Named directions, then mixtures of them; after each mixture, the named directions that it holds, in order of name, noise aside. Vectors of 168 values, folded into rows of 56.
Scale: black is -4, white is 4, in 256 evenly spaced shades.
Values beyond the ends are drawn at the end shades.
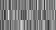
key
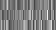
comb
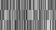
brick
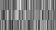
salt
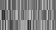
comb, key, salt.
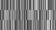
brick.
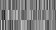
comb, key, salt.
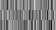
comb.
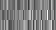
comb.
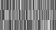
brick, salt.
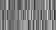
comb.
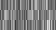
brick.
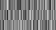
comb, key, salt.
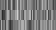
comb, key, salt.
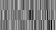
brick, comb.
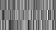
comb, salt.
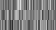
salt.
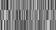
brick, comb, key.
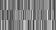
comb.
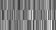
brick, comb.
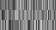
comb, salt.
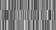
brick, comb.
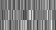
brick, comb, key.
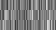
brick.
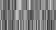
brick, salt.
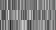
comb, key, salt.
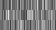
brick, key.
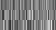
brick, comb, salt.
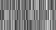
brick.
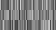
brick, salt.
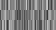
brick, comb, salt.
